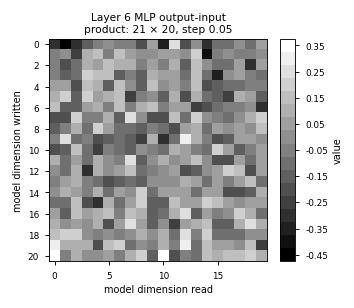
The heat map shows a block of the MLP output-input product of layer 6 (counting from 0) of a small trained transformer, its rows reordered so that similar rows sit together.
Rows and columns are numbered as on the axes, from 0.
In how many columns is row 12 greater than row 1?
9
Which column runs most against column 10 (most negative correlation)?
11
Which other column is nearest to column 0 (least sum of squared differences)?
10
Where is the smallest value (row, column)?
0, 1
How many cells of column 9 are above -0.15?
16
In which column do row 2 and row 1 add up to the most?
13
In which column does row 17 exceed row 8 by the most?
7
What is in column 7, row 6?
-0.05
